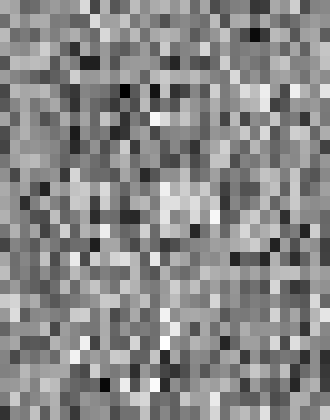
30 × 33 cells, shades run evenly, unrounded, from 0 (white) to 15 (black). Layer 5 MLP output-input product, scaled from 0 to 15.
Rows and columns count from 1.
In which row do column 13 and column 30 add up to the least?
13
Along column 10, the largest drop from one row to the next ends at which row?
19
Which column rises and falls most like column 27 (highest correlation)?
25
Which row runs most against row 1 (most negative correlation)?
27
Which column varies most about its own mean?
17
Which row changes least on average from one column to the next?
6
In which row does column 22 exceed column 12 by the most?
26
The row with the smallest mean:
15
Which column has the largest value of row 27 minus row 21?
18
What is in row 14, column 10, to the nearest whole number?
6
